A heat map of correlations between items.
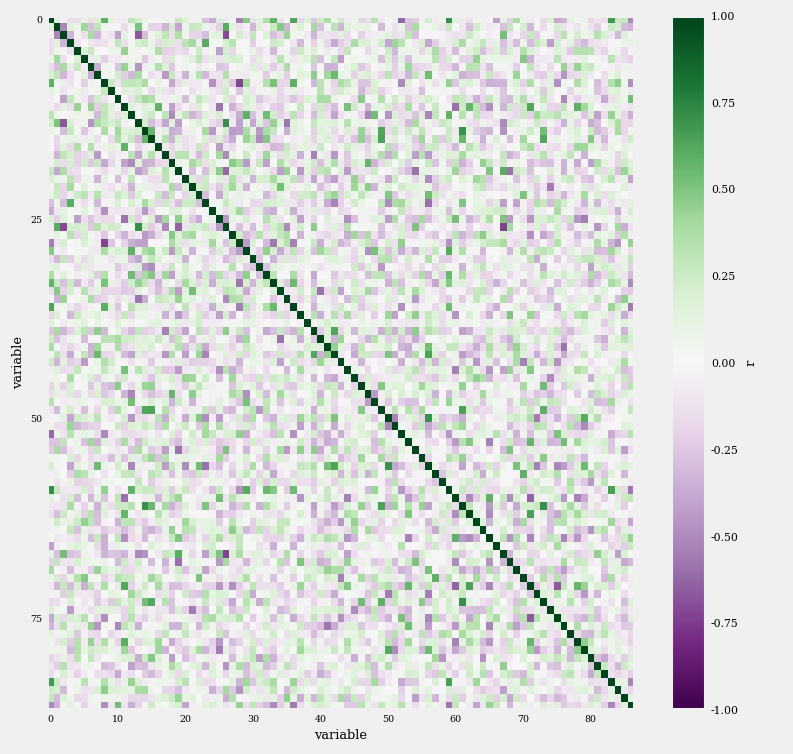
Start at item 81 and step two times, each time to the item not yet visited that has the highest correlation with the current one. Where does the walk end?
19
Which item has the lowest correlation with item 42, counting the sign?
23
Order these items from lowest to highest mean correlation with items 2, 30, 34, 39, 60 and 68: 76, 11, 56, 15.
11, 15, 76, 56
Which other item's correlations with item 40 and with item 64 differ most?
34
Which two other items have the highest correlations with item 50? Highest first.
56, 79
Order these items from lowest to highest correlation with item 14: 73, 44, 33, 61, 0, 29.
0, 44, 33, 29, 73, 61
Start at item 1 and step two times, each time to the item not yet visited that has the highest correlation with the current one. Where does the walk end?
13
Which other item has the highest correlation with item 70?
57
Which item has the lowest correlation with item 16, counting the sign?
25
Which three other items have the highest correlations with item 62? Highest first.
71, 11, 53
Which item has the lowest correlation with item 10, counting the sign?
76
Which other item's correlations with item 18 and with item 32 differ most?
12
